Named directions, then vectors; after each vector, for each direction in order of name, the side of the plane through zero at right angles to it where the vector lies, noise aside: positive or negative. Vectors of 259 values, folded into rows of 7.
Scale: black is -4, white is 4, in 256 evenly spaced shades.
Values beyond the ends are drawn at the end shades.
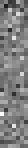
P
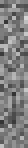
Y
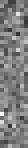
positive, negative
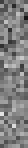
positive, negative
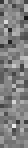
positive, negative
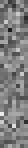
positive, negative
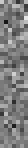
negative, positive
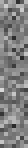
negative, negative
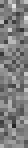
negative, positive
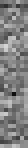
positive, positive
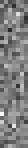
positive, negative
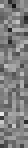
positive, negative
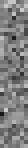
negative, negative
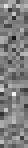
negative, negative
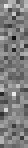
negative, negative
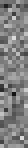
positive, positive
